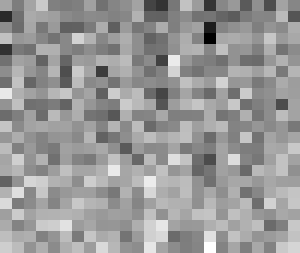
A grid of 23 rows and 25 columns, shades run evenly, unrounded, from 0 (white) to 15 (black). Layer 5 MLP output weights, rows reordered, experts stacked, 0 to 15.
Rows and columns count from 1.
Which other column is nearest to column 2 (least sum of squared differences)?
20
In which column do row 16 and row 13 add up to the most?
18
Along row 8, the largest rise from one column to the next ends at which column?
3
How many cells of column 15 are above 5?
16
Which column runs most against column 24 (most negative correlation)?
17
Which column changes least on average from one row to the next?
11
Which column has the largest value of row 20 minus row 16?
10
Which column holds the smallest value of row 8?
19
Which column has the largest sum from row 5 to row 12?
14
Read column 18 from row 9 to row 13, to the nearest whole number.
9 5 5 5 9
